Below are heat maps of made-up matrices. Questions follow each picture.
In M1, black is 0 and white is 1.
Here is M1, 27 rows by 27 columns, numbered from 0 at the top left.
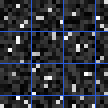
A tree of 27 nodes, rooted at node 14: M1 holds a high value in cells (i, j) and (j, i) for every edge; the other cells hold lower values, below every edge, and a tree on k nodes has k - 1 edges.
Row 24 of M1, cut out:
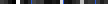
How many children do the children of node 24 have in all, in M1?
3
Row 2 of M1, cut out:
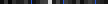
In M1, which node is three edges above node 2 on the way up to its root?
11
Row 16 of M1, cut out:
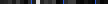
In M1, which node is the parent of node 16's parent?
4
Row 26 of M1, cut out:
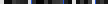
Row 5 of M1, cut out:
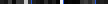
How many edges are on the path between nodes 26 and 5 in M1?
8
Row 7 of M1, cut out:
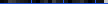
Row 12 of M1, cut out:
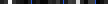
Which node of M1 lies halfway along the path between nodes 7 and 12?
21
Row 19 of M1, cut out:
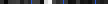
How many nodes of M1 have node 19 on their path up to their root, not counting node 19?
2
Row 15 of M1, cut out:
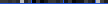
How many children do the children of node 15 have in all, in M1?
2
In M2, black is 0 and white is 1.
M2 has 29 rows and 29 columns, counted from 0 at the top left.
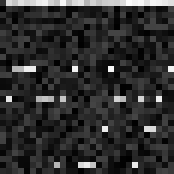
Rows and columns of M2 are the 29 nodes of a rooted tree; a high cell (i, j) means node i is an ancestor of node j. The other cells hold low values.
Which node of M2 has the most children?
16
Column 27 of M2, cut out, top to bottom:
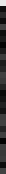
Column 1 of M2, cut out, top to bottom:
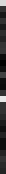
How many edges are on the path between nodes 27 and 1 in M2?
3
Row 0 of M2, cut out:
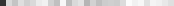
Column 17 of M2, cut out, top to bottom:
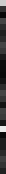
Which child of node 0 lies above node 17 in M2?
21
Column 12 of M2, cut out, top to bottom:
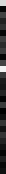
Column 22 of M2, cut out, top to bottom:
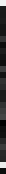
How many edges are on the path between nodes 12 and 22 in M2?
4
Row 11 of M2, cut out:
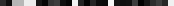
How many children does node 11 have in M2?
7
